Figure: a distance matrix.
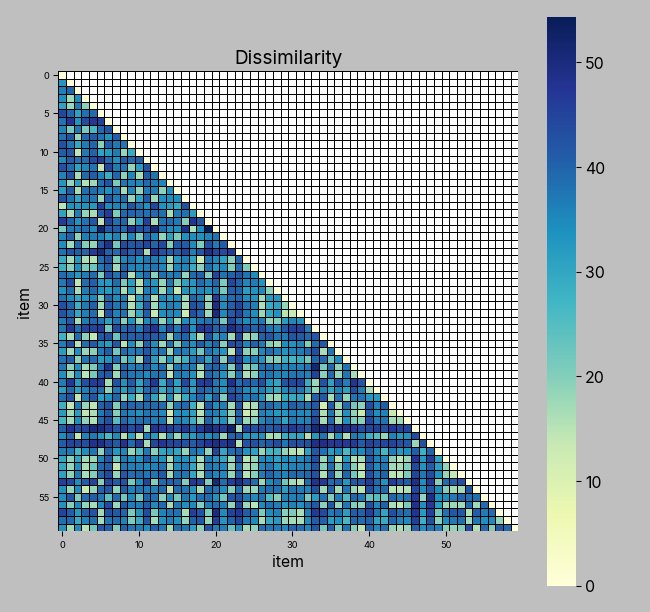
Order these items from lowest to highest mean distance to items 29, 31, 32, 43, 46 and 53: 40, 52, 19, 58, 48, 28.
58, 19, 28, 52, 48, 40
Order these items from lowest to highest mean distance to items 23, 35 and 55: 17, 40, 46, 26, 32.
32, 40, 17, 46, 26
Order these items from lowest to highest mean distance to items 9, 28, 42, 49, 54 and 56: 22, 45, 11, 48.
45, 22, 11, 48
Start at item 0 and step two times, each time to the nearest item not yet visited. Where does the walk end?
20
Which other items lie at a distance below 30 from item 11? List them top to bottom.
23, 46, 48
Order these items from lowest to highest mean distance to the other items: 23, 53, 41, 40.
41, 53, 40, 23
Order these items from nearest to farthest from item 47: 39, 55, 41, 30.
55, 41, 30, 39
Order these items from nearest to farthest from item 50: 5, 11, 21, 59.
59, 21, 5, 11
